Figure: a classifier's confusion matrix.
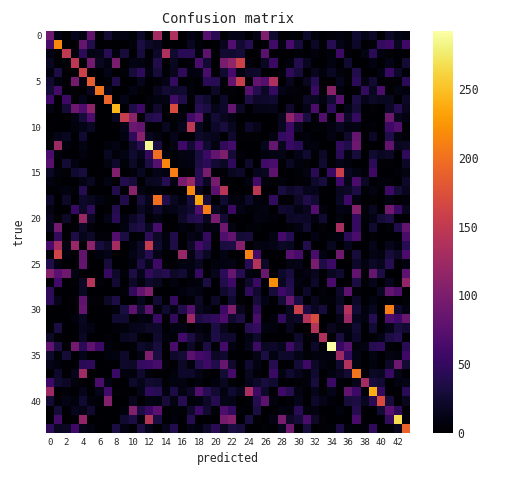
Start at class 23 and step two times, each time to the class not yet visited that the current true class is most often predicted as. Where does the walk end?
1
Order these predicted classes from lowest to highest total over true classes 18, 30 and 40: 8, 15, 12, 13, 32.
8, 15, 32, 12, 13
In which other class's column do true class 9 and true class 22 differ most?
10
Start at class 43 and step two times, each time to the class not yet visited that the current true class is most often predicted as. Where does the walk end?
4
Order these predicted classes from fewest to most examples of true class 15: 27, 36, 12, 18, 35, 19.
12, 36, 18, 27, 19, 35
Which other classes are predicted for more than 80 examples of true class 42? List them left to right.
4, 12, 21, 22, 28
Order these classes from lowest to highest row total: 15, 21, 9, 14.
21, 14, 15, 9
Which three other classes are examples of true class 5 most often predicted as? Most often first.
23, 27, 3
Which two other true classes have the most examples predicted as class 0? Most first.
39, 26
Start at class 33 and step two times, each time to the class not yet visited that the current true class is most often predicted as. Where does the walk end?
17
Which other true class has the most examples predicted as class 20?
16
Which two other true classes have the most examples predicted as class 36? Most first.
30, 31
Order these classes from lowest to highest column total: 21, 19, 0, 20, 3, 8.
3, 20, 8, 0, 19, 21
